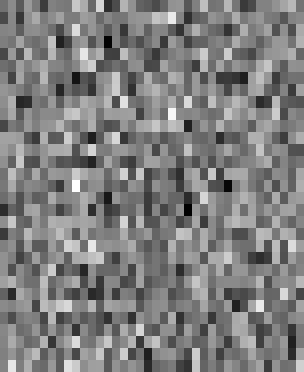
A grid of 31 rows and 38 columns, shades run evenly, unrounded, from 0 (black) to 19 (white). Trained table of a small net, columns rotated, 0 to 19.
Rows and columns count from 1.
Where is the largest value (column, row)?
10, 16
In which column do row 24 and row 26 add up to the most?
33
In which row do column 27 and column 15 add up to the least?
25
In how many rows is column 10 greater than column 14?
18
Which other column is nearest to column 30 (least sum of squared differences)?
31
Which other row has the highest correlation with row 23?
27
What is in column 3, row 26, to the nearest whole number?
11
